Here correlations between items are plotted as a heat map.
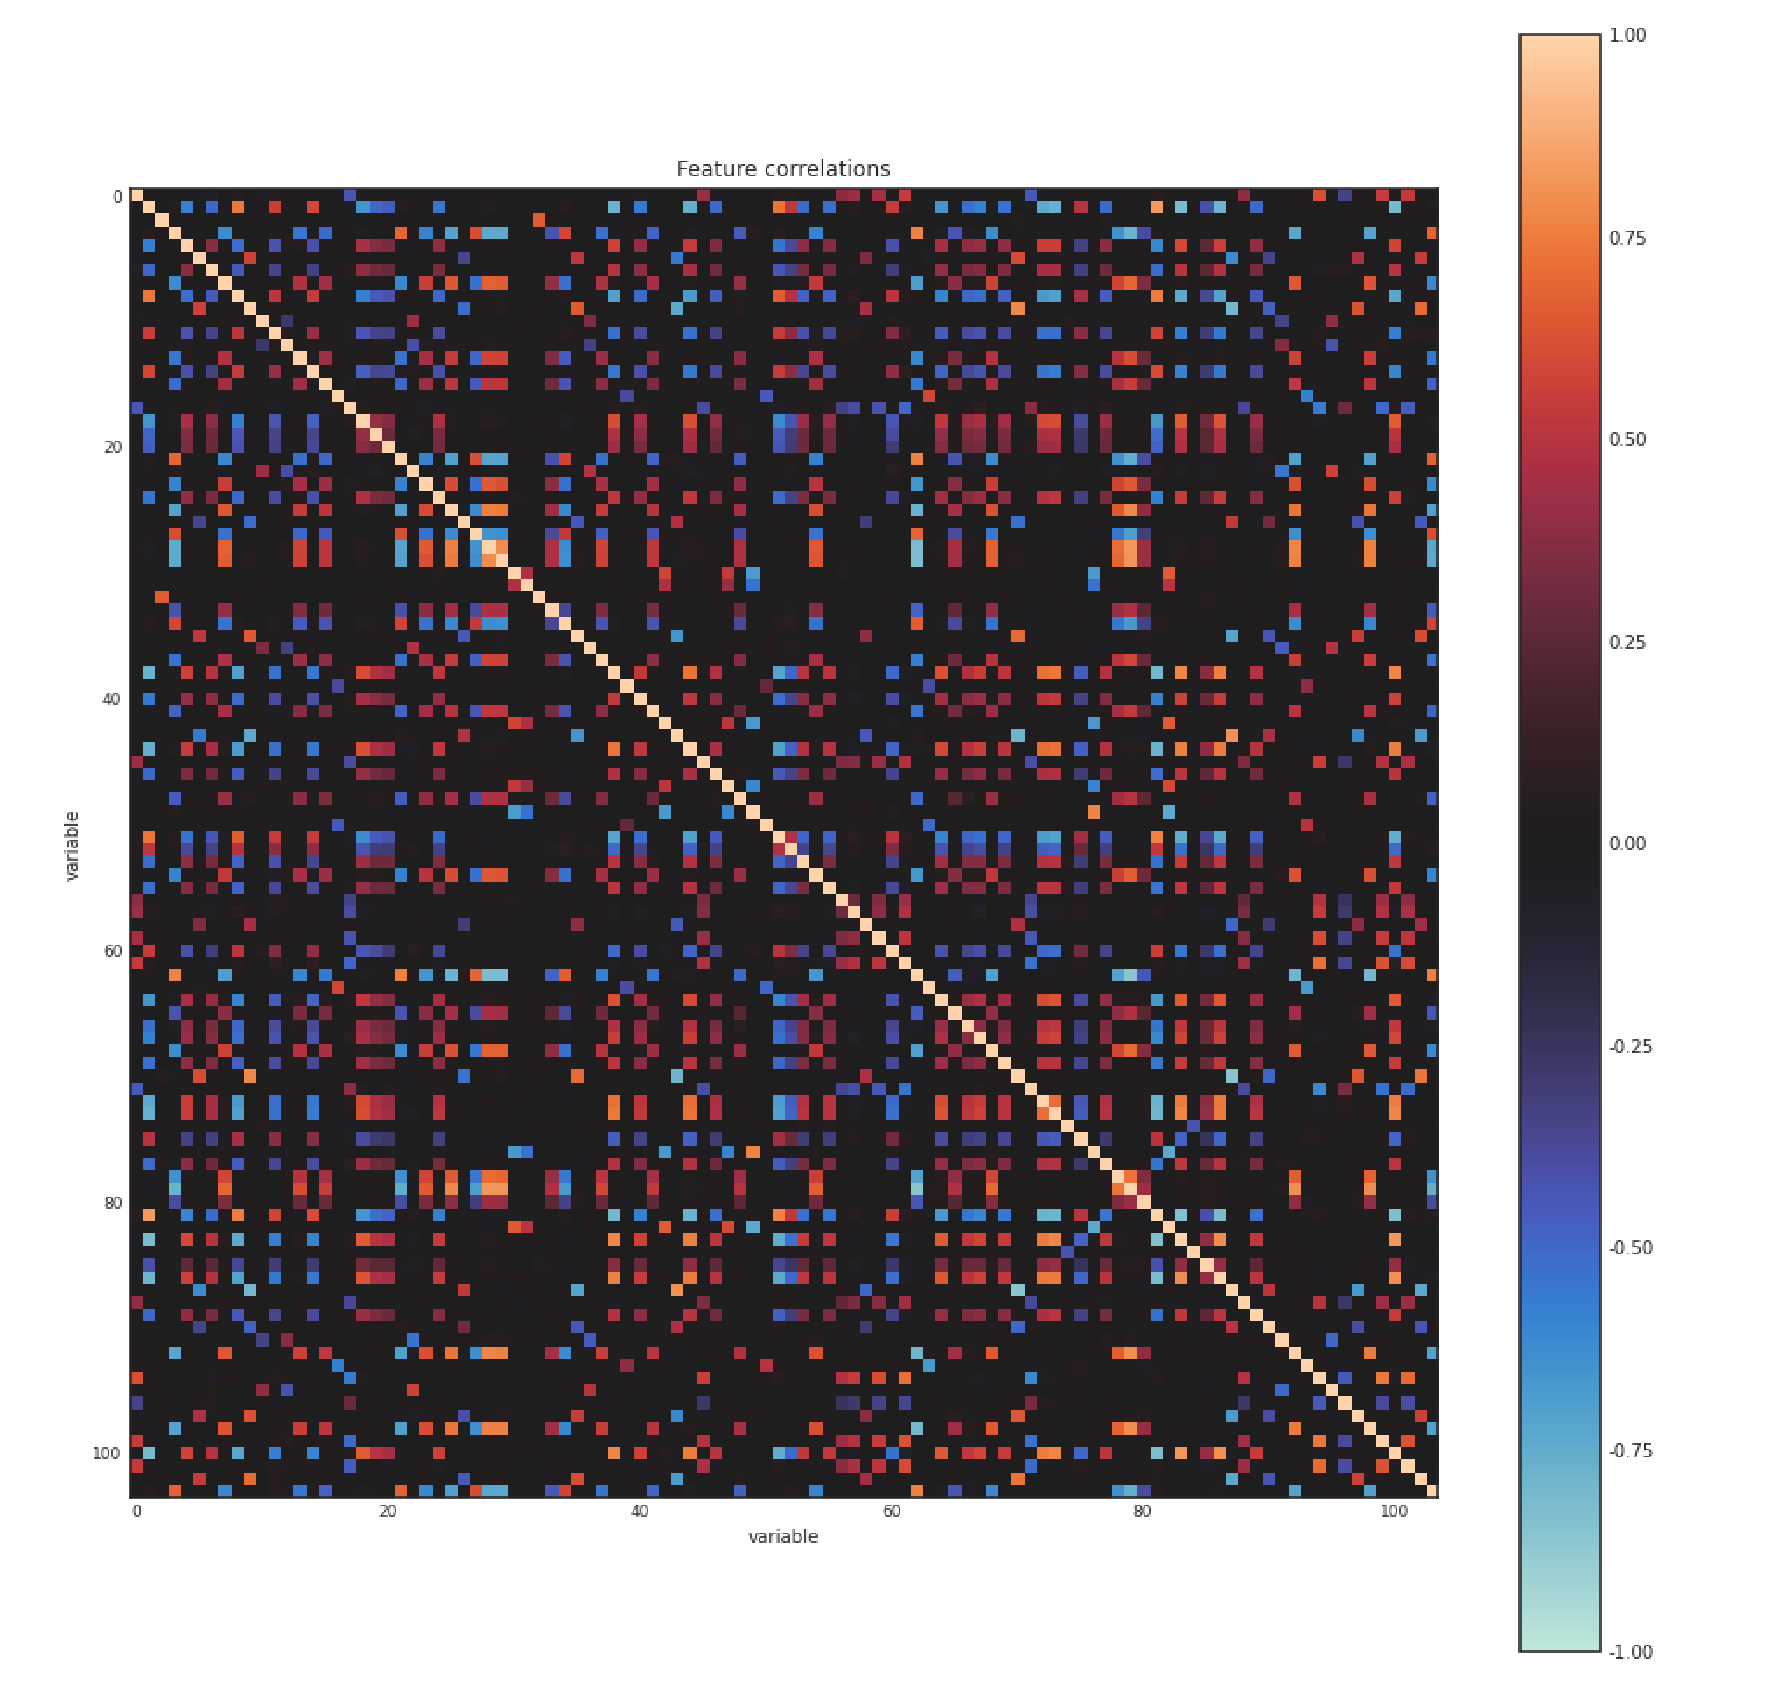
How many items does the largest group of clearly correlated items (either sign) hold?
33
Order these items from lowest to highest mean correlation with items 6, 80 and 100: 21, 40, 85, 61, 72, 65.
21, 61, 65, 85, 40, 72
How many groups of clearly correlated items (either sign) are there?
9
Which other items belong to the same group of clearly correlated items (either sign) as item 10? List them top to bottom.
12, 22, 36, 91, 95
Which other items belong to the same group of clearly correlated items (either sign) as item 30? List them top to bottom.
31, 42, 47, 49, 76, 82
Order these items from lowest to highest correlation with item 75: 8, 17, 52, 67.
67, 17, 52, 8
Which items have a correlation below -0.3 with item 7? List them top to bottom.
3, 21, 27, 34, 62, 103
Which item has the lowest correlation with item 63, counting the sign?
93
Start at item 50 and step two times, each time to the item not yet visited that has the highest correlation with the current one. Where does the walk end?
39
